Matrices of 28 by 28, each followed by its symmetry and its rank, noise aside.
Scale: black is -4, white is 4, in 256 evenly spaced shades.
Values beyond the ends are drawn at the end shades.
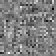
antisymmetric, rank eight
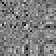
symmetric, rank six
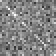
symmetric, rank eight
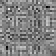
symmetric, rank six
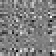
antisymmetric, rank four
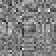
no symmetry, rank six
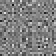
antisymmetric, rank four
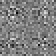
antisymmetric, rank four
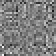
no symmetry, rank six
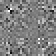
symmetric, rank four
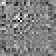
symmetric, rank four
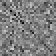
symmetric, rank six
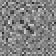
symmetric, rank eight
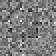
symmetric, rank six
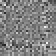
no symmetry, rank six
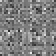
no symmetry, rank four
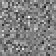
no symmetry, rank eight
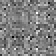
antisymmetric, rank six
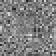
antisymmetric, rank eight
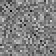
symmetric, rank eight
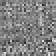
no symmetry, rank six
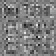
no symmetry, rank four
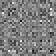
symmetric, rank four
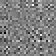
antisymmetric, rank four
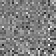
no symmetry, rank four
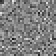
symmetric, rank eight
